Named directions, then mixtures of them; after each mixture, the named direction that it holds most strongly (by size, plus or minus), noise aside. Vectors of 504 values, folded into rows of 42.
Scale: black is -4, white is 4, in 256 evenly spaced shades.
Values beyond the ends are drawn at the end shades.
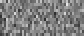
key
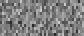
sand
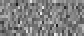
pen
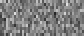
key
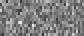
sand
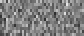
key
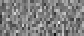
sand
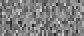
sand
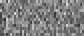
key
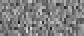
pen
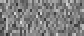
key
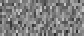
sand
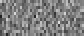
key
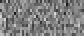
key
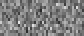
sand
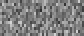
sand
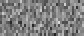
sand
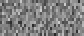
sand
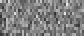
key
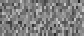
sand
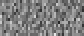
sand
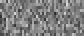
key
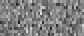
pen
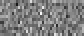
pen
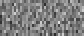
sand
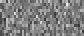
key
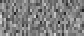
key
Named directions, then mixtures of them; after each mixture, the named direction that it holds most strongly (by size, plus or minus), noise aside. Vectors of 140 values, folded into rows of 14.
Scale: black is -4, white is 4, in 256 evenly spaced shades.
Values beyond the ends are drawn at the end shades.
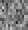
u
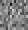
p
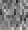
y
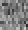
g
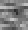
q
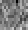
y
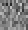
p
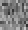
g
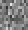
p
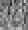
p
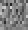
p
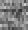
q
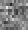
q
